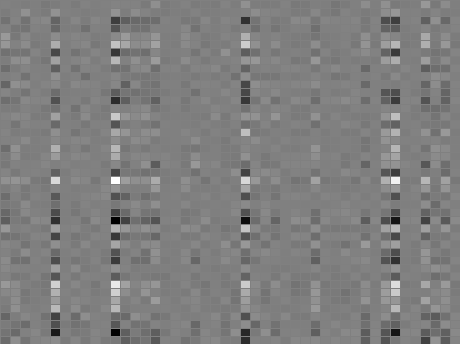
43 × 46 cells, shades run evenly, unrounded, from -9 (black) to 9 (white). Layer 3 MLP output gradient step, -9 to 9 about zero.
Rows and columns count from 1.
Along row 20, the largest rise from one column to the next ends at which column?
12
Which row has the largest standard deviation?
28
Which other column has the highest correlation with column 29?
7
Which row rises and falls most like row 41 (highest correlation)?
4
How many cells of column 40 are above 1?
17
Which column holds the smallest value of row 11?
25
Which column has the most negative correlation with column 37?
18
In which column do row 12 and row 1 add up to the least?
40
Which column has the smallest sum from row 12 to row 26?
37
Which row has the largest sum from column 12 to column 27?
23
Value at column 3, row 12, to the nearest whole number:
-1
